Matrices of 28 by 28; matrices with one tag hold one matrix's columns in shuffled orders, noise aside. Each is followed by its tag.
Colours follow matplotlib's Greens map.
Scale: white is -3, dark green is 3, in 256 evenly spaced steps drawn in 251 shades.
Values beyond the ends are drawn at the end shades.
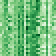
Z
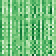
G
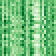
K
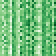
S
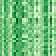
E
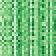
S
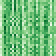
Z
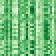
G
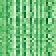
E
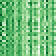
S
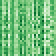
K
